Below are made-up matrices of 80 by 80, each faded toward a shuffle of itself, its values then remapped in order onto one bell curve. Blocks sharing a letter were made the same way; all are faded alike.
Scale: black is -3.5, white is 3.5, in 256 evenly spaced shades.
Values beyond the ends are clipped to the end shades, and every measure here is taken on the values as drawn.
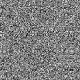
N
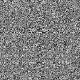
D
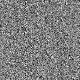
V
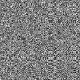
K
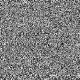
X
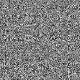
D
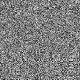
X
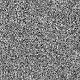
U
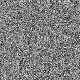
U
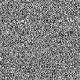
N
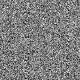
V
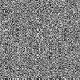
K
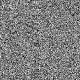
U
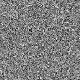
U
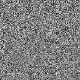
D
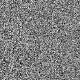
V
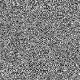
X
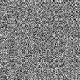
K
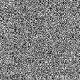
N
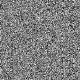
V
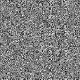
D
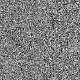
V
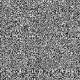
D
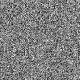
U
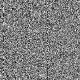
V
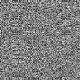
K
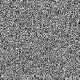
N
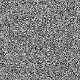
X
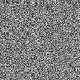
N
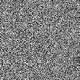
U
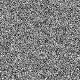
V
